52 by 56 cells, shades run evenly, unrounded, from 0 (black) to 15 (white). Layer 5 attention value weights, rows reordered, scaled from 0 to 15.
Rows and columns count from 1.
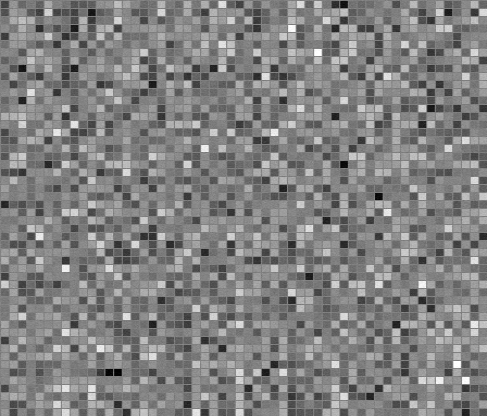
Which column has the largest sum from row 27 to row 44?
28
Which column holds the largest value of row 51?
7
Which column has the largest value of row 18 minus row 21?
40
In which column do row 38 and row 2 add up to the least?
49
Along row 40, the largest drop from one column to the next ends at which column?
16
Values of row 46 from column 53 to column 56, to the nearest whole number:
15 5 9 7
